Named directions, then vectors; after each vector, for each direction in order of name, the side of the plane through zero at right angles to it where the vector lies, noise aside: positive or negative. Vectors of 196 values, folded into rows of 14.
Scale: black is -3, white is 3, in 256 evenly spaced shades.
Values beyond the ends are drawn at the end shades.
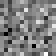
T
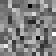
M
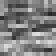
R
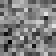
negative, negative, positive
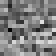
negative, positive, positive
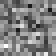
positive, positive, positive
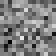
negative, negative, positive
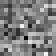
positive, positive, positive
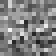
positive, negative, negative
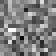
positive, negative, negative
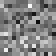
negative, positive, negative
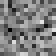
negative, positive, positive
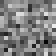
positive, negative, positive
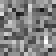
negative, positive, negative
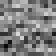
negative, negative, positive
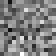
negative, positive, positive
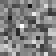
positive, positive, positive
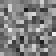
positive, negative, negative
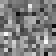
negative, positive, negative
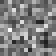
positive, negative, negative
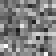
positive, positive, positive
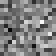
negative, positive, positive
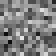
negative, negative, positive
